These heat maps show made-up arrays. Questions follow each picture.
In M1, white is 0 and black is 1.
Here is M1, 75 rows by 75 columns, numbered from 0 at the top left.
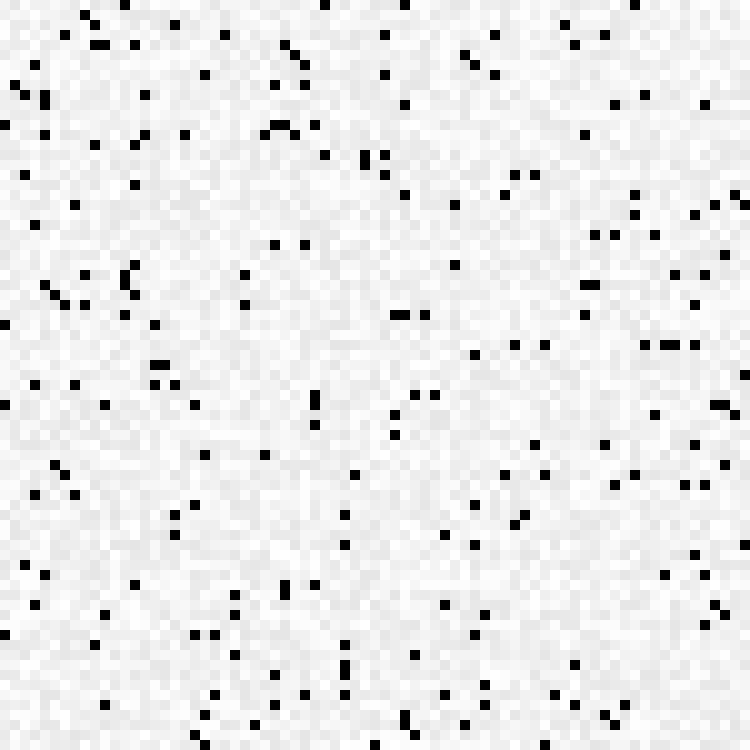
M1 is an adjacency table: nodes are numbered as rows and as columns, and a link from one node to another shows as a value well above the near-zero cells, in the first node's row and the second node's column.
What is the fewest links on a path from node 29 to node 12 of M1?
4
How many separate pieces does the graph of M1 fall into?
3
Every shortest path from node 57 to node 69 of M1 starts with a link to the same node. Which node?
node 66
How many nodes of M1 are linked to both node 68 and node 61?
1
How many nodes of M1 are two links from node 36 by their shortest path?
2
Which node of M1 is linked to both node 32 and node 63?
node 0
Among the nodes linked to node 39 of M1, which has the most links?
node 31
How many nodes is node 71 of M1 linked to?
3
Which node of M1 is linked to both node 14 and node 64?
node 9
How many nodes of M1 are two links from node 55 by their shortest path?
4
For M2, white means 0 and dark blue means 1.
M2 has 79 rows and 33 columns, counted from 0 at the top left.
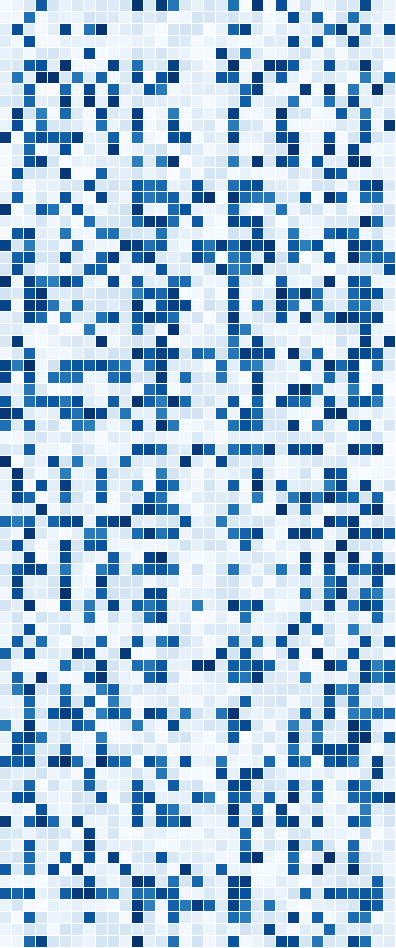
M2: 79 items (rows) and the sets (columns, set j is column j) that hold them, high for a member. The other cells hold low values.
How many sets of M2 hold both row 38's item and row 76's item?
0
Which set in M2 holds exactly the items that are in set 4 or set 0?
6
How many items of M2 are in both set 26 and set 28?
2
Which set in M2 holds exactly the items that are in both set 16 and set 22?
17
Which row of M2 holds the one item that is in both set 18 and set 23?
6
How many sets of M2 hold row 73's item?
8
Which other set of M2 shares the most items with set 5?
27
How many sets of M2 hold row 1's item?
4
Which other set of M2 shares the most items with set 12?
31
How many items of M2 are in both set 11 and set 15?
7
